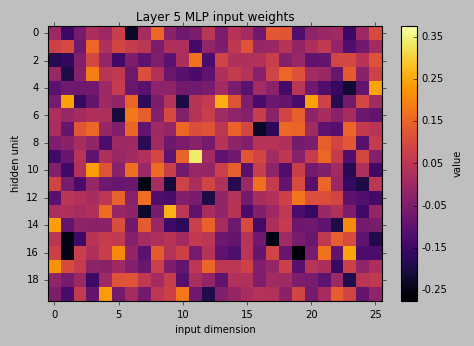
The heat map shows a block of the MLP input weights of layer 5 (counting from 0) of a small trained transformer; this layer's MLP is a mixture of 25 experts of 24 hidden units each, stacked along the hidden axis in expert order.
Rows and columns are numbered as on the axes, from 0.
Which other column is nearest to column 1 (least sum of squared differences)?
20
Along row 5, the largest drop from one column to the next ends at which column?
2
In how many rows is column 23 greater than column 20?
11
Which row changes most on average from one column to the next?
16
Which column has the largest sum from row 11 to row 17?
0
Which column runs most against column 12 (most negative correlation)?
22
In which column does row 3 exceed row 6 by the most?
5
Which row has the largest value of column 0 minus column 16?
14
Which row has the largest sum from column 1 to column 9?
10
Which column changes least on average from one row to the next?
8
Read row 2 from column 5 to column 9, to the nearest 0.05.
-0.15 -0.05 -0.1 -0.05 -0.1
